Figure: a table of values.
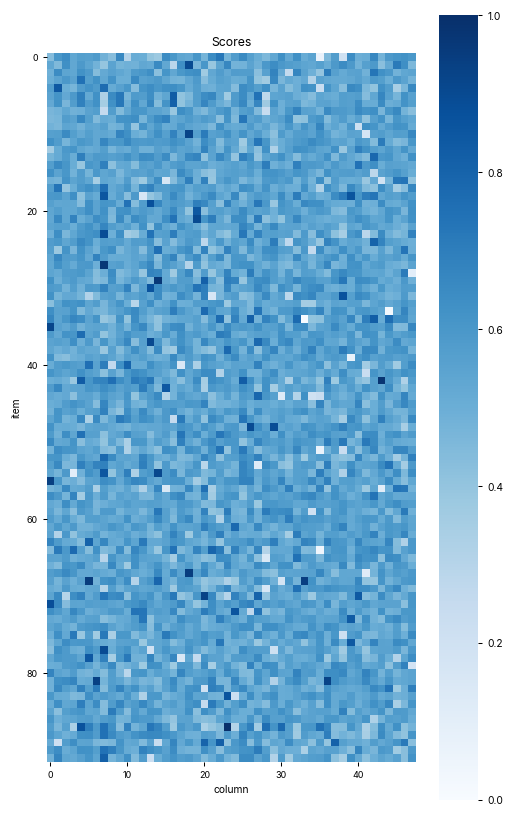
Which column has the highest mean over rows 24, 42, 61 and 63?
43
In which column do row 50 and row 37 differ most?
13
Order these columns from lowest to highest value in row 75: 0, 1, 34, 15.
0, 34, 1, 15
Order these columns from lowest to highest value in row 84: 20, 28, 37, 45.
20, 45, 28, 37
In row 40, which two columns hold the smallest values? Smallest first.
17, 8
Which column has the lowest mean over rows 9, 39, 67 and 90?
39
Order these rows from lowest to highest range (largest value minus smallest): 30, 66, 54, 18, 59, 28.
66, 30, 59, 28, 18, 54
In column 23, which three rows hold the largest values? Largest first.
87, 83, 38
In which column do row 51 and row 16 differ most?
35
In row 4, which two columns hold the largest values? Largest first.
1, 7
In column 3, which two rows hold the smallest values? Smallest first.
54, 87
